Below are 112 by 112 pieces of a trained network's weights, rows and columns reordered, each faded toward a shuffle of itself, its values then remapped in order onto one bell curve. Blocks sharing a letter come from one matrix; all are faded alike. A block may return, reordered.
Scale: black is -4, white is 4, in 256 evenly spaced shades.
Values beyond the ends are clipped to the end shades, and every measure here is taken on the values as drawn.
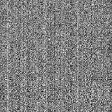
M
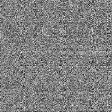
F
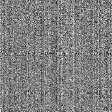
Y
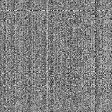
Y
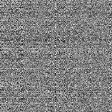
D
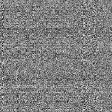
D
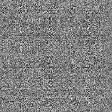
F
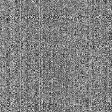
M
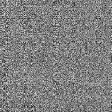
F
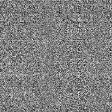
F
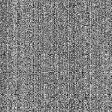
Y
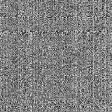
M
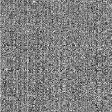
M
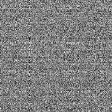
D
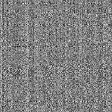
M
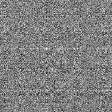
F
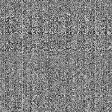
M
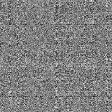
F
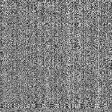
M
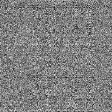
F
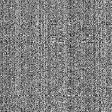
Y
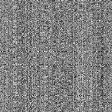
Y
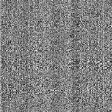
M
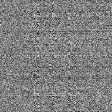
D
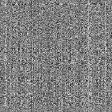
M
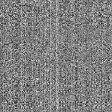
M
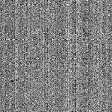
Y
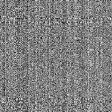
Y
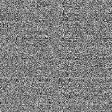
F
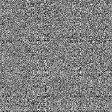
F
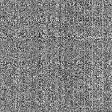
M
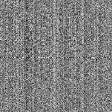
Y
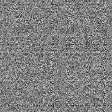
F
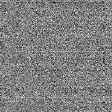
F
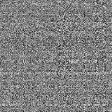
D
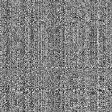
Y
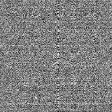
D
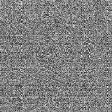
D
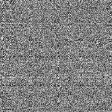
F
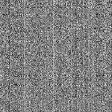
M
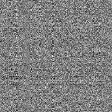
F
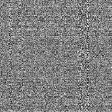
D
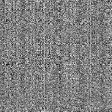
M
